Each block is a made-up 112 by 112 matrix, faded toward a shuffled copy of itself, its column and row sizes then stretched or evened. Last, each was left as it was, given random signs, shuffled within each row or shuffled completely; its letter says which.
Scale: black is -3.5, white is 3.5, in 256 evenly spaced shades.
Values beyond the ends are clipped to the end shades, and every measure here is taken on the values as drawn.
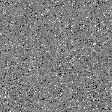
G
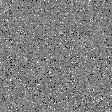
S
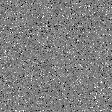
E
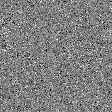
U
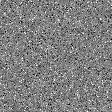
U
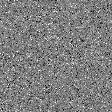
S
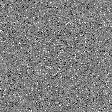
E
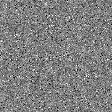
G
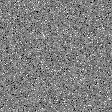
U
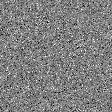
E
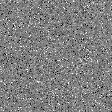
G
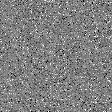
S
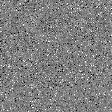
G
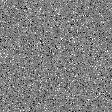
G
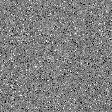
G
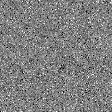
G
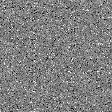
S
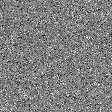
U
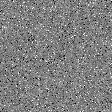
U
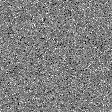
U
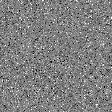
G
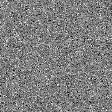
S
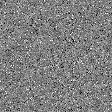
S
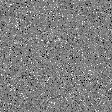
S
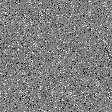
S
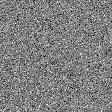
U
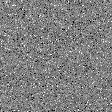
E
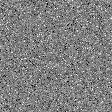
U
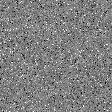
U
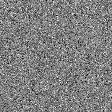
E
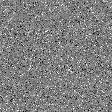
E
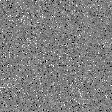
G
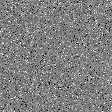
U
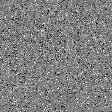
S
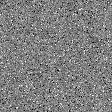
U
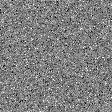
U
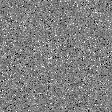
S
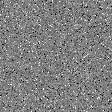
U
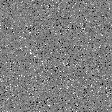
S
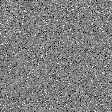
E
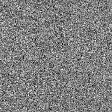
S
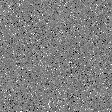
U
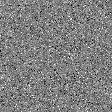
E
